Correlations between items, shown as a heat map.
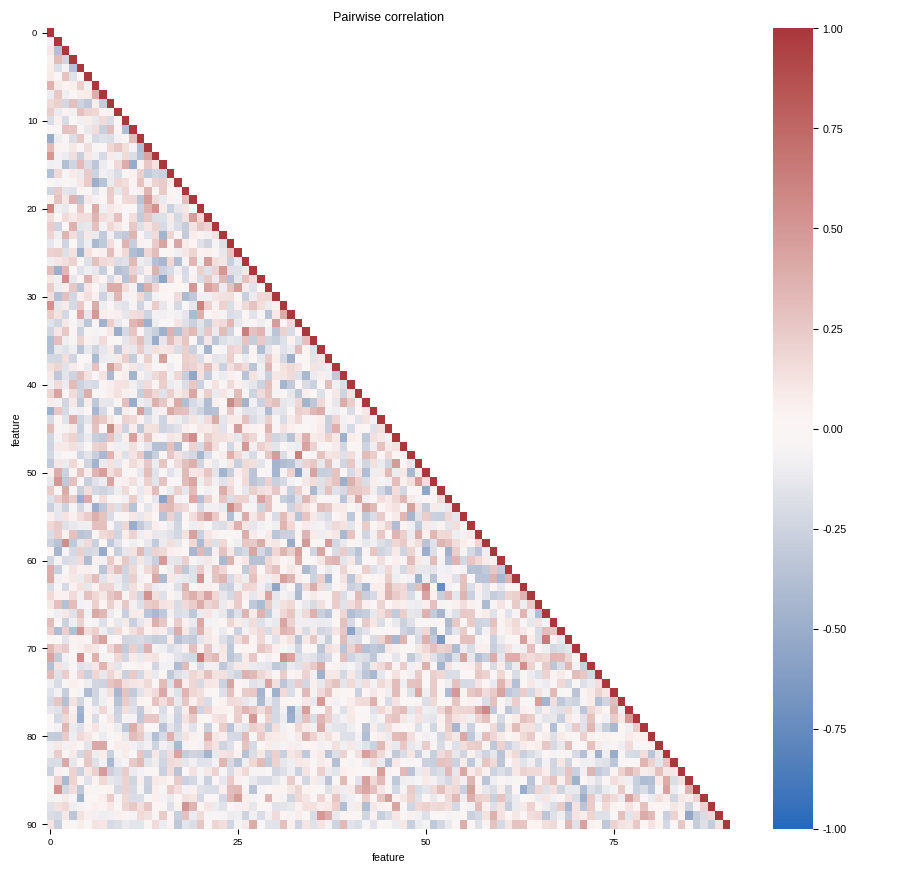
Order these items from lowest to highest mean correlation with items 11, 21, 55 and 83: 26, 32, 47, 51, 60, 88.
60, 51, 32, 88, 47, 26
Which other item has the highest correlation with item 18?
88
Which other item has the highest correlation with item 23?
27
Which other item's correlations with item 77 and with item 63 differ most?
52
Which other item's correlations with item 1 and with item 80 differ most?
86
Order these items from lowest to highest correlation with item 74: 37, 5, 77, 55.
55, 5, 77, 37
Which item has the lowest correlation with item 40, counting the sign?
68
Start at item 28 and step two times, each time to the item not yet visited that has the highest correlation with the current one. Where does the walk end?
58
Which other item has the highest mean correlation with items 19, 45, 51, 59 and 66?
8
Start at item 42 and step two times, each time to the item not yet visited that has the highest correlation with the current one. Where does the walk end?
54
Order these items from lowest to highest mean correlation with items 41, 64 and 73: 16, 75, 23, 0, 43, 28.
43, 75, 16, 23, 28, 0
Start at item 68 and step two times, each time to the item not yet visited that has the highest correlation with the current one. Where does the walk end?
71
